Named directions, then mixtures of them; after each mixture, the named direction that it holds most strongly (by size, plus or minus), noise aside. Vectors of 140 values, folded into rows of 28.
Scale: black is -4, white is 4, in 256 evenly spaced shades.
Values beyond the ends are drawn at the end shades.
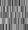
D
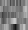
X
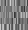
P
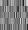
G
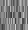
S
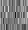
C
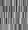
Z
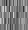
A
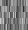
A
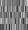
D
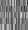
P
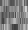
X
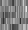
X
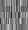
Z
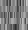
G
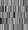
D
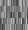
S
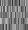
D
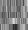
X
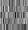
C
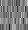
D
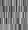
Z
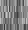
C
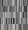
Z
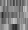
X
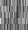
A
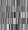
P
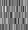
D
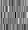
C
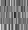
P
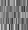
P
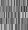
P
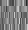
G
